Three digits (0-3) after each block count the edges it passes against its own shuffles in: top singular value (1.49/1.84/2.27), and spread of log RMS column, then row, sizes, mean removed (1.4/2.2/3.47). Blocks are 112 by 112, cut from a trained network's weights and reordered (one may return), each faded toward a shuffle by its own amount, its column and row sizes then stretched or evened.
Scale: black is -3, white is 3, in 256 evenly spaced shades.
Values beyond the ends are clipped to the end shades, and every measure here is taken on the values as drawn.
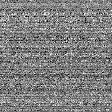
3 0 2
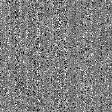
0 2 0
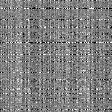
3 0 3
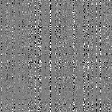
2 3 2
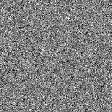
1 0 1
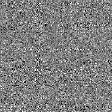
1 2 2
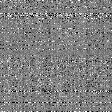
1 0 3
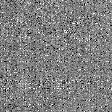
0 0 2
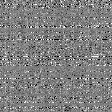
1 0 3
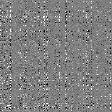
1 3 2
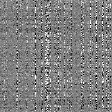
2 3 0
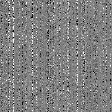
1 3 0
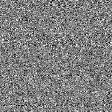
1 0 2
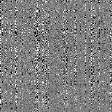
0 3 2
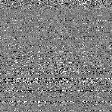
0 1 3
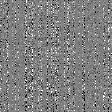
0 3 0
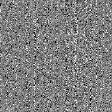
0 3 0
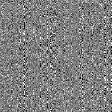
2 3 0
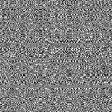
3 0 3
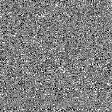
0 1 2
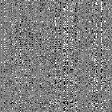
2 3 2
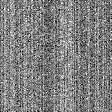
3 0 1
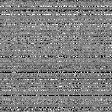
3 1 3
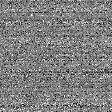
1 0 2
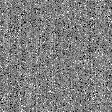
0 1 0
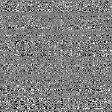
1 2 3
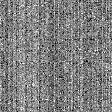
3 0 1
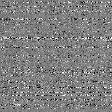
0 1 3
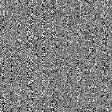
1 3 0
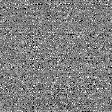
0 1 2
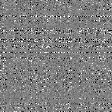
0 2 3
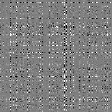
2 3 3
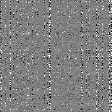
1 3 1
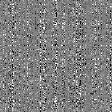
0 3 2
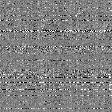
1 0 3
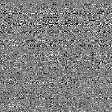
1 1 3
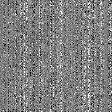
2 3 1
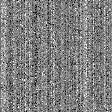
3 2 0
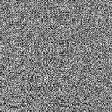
2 1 1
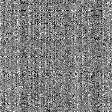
2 1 2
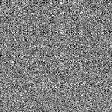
2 0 2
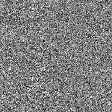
1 1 0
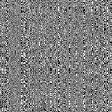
3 3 1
